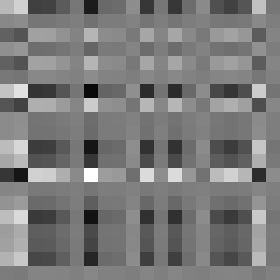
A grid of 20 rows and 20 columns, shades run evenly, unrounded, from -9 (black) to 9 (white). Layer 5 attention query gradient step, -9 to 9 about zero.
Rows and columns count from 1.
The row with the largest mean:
13
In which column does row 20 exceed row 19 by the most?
7
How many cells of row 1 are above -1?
8
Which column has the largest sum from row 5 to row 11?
2
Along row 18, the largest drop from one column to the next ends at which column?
3
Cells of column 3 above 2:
4
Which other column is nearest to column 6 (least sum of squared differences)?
20
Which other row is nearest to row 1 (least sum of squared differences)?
11
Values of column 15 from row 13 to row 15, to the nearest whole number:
-1 0 0
